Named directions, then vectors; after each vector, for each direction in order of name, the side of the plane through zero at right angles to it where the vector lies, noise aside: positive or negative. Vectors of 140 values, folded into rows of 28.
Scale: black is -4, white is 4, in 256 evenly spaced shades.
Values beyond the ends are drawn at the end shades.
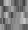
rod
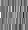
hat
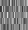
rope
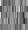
positive, negative, positive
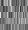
positive, positive, positive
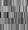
negative, negative, negative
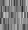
negative, positive, positive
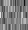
positive, positive, negative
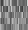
positive, positive, positive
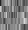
negative, positive, negative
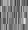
negative, positive, negative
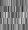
negative, positive, positive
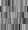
positive, negative, positive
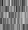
negative, positive, positive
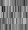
positive, positive, negative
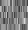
negative, positive, negative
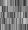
positive, positive, negative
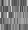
positive, positive, positive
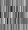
negative, negative, positive
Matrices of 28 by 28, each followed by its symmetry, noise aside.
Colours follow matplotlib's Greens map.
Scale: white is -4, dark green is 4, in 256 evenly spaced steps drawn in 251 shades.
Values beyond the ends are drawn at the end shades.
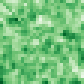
no symmetry.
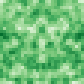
mirrored left to right.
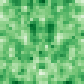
mirrored left to right.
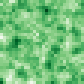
no symmetry.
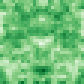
mirrored left to right.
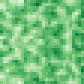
mirrored top to bottom.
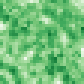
symmetric across the other diagonal.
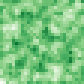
symmetric across the other diagonal.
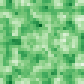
mirrored top to bottom.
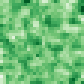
no symmetry.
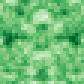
mirrored left to right.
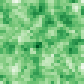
symmetric across the other diagonal.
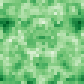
mirrored left to right.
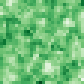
no symmetry.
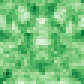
mirrored left to right.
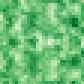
mirrored top to bottom.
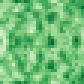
mirrored top to bottom.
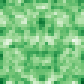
mirrored left to right.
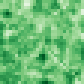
no symmetry.
